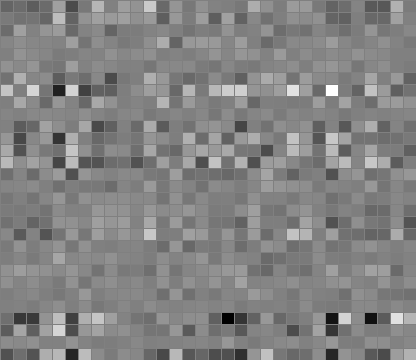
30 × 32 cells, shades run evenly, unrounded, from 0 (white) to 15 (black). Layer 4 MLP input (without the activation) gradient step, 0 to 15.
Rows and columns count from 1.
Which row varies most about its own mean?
27
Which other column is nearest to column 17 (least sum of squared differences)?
1
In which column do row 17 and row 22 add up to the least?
5
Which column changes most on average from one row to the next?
26
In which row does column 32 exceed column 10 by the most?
19
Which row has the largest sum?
30
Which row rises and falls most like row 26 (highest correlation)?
11
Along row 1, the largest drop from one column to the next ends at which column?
31
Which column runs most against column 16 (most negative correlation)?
21
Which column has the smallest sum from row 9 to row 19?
12
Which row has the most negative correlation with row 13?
15
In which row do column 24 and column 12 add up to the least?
20
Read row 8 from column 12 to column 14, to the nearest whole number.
6 6 9
